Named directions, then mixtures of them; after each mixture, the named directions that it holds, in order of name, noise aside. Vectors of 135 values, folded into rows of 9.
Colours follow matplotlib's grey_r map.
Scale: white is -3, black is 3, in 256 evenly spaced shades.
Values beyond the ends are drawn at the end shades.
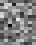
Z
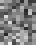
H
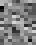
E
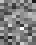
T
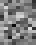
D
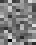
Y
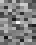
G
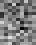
H, T, Z.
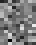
Y.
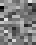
E, Y.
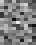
G.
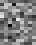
Z.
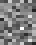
T, Y.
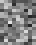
E, H, Z.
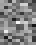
G.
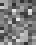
H, Z.
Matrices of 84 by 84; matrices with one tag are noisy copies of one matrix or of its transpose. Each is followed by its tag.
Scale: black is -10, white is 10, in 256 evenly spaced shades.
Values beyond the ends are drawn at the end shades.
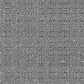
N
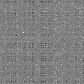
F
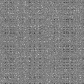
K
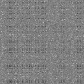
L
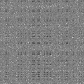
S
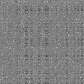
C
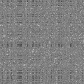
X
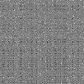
N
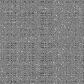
F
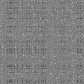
L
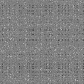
K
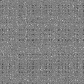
K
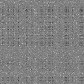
L
